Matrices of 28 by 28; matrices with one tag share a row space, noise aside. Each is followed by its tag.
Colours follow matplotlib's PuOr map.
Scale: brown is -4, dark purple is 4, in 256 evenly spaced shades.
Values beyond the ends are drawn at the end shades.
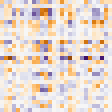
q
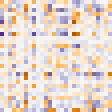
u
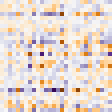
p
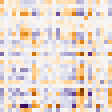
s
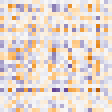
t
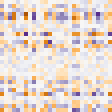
u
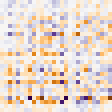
p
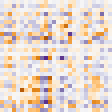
q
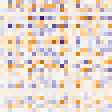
p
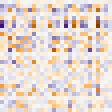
t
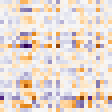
s
